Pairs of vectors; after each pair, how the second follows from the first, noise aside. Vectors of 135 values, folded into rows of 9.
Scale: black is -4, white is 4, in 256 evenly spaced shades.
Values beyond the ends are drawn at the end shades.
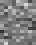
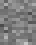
wrapped around, shrunk.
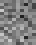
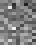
reversed, negated.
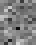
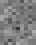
shrunk.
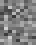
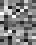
negated, scaled up.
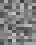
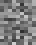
reversed, negated.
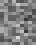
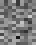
sign-scrambled.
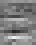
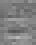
shrunk.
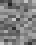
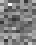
sign-scrambled.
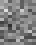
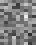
reversed, negated.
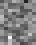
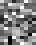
negated, scaled up.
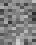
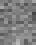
shrunk.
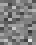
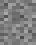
reversed, negated, shrunk.
